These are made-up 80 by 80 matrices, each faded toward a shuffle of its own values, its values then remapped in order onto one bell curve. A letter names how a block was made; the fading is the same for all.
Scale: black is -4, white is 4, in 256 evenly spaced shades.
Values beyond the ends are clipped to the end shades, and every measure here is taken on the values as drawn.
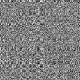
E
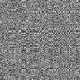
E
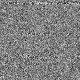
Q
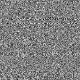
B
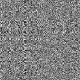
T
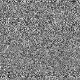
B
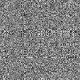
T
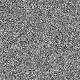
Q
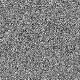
Q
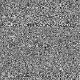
B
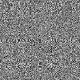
T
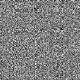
T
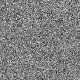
Q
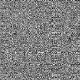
T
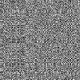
E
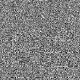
B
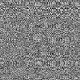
E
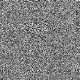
B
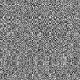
E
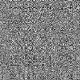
T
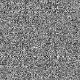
B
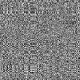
E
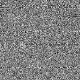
B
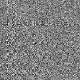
T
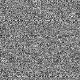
B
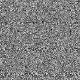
B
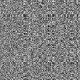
E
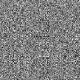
T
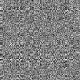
E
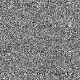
B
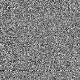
B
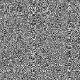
T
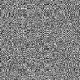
E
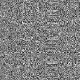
T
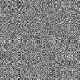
E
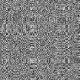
E
